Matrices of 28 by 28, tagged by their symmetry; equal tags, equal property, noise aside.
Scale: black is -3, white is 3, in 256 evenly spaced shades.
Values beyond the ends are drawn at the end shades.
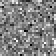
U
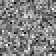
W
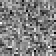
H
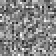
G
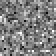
W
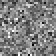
G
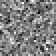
H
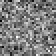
G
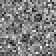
U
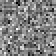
W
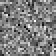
U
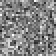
U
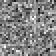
W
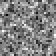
G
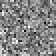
U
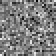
U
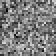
W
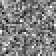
G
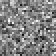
W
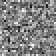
G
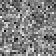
U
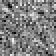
H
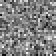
H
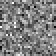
H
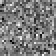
W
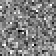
U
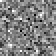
U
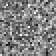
U
